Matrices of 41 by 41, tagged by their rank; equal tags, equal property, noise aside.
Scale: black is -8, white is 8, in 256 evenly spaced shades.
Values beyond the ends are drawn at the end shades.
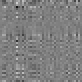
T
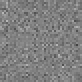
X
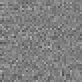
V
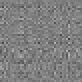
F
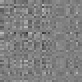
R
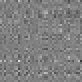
F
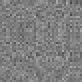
X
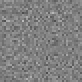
X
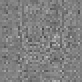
X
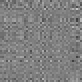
R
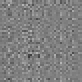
F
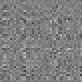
F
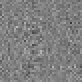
V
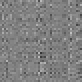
F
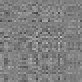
F
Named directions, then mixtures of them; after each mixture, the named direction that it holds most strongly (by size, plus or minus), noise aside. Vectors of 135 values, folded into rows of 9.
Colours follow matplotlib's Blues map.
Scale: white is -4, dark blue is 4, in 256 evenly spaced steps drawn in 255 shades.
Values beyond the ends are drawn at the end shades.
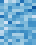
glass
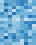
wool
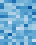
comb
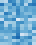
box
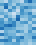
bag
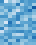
glass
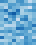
bag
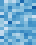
glass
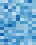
bag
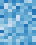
bag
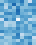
box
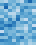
bag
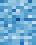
wool
